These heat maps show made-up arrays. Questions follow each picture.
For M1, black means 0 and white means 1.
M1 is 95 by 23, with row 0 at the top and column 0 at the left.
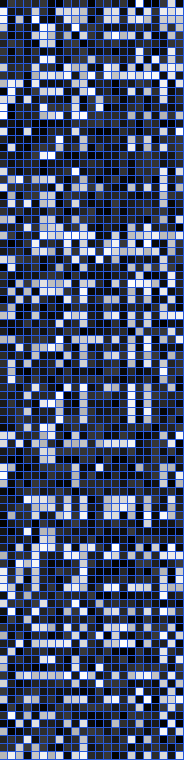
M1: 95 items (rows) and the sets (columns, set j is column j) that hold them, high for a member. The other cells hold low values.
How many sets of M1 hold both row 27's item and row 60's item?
4
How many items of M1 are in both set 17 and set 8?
9
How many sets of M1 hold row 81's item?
2
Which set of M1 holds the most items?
10
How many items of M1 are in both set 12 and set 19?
0
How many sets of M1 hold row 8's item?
12
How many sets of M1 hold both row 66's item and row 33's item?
0
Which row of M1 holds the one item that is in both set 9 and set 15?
55
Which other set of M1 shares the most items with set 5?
6
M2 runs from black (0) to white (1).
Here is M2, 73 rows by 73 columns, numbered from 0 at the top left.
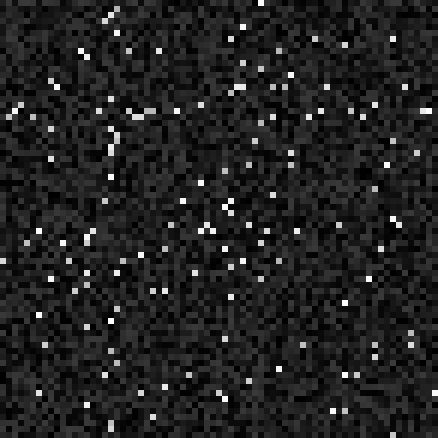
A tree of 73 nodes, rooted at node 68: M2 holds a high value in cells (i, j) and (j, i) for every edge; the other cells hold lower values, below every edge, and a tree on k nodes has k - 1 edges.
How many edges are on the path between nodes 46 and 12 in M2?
6
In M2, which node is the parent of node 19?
23
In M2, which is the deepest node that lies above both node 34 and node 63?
41
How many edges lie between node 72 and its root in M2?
8
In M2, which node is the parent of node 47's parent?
45
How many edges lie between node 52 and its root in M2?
7
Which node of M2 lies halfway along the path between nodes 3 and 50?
62
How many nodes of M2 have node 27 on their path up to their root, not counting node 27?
8
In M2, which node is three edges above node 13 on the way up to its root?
43
